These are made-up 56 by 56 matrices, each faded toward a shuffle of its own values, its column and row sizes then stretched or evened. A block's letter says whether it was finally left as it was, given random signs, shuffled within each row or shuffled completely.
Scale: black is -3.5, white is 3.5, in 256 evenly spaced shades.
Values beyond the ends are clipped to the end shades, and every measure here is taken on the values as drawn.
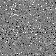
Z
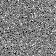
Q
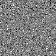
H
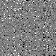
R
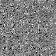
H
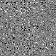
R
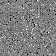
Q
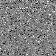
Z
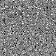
H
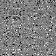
R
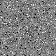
Q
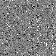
H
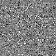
H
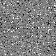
H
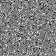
Q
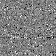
Z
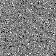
Z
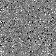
H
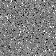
Q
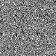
R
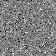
Q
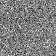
Z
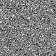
Z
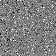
Q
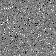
Q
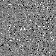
H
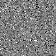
H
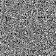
H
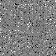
R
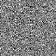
R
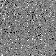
H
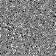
H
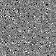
H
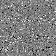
Z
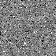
Z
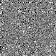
H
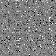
R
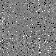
H
